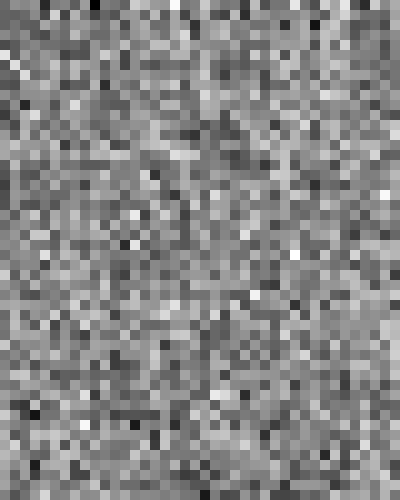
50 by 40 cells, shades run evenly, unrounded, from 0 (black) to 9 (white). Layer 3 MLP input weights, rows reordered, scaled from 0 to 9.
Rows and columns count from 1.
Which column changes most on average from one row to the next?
4
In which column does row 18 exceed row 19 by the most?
35
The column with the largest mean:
40
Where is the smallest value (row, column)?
1, 10
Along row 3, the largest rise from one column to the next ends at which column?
33
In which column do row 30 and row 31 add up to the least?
25
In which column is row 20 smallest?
18
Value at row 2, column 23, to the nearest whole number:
2
